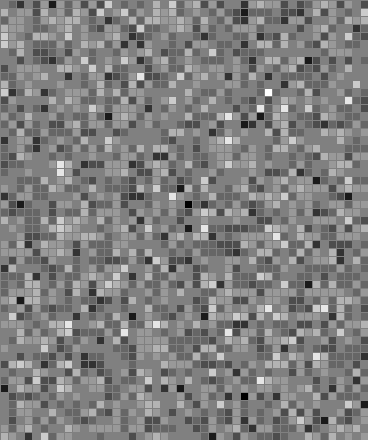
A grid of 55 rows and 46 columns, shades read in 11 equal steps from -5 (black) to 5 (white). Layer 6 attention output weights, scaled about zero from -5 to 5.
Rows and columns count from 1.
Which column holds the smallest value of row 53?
41
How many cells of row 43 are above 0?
20
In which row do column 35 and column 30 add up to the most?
40
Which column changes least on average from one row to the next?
5
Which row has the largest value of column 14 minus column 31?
1
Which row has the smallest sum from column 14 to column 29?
26
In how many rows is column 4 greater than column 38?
21
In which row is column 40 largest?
45
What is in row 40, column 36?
2
